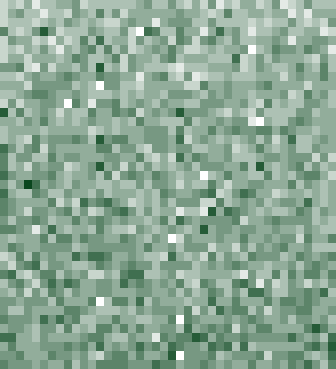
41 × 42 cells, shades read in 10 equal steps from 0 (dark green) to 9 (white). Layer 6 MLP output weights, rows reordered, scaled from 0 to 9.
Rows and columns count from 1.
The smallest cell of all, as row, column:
21, 4
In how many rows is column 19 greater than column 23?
16
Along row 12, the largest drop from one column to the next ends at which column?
10
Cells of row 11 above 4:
29
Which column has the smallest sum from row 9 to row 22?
5
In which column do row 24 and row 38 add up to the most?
20
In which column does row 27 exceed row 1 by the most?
22
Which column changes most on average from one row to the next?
13
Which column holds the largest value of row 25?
31
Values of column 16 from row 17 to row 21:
4 5 7 4 6
